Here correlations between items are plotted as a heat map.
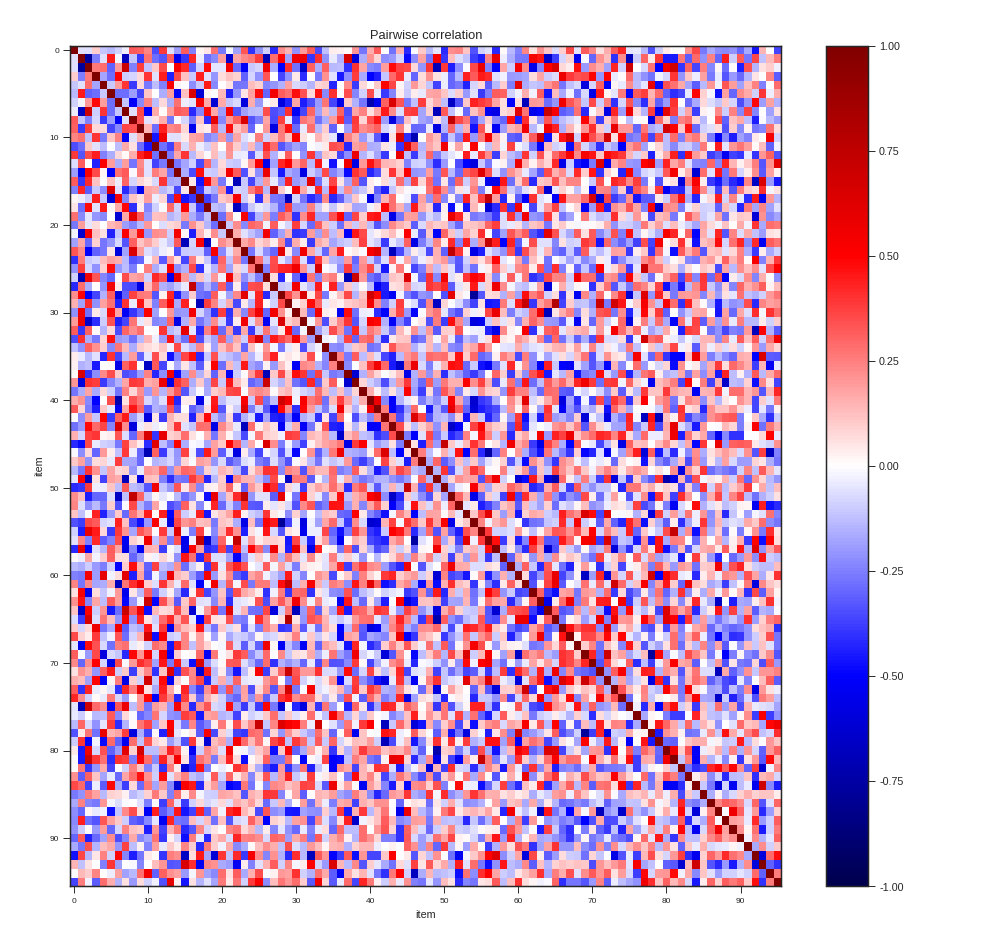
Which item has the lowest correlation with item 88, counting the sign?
38
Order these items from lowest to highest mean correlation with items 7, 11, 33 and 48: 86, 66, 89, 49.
49, 66, 86, 89
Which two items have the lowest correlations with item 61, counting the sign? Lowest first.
6, 92
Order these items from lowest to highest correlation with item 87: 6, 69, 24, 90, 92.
6, 69, 24, 92, 90
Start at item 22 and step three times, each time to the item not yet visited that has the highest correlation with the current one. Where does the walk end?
70
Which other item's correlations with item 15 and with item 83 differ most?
22
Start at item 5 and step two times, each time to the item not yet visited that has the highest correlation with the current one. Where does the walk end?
27
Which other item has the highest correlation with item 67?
10
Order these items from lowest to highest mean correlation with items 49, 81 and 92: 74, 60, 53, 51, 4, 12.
51, 74, 12, 60, 4, 53
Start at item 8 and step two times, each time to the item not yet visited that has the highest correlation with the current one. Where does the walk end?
23
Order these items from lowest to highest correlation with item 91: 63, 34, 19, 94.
63, 94, 34, 19
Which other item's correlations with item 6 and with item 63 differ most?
28
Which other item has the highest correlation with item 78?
60
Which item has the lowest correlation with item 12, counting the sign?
88
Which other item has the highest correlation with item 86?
82
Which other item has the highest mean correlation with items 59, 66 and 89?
87
